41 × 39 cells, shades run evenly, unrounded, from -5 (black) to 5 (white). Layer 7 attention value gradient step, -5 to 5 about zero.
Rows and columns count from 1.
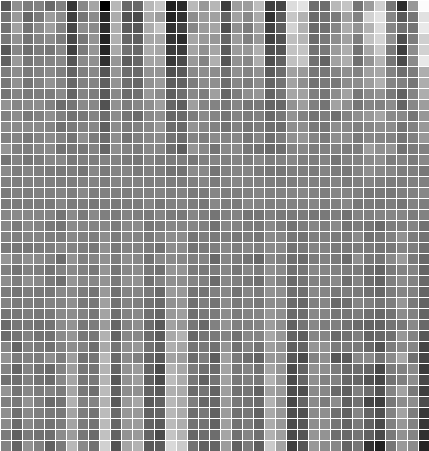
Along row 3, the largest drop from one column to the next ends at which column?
16
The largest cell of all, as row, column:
1, 39
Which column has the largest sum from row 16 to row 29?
10
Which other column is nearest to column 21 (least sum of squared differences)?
26
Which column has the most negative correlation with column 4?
6
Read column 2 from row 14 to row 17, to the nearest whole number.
0 0 0 0
